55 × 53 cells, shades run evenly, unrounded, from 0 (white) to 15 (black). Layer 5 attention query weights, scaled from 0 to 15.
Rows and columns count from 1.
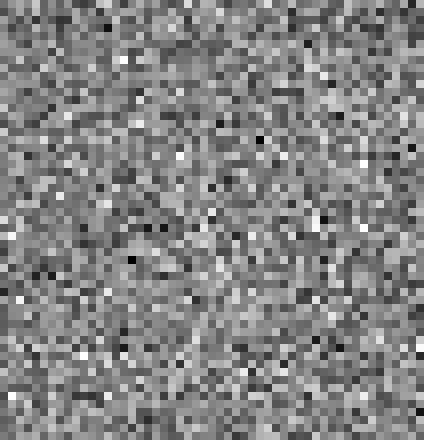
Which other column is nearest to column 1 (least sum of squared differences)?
12
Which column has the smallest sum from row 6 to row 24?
46
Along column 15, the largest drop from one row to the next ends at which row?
24
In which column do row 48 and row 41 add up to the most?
45
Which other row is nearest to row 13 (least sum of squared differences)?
25
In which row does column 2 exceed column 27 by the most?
4
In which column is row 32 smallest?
20
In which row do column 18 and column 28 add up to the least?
13
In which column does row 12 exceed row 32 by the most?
18
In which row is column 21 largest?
29
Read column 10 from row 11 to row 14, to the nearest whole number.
10 9 12 5
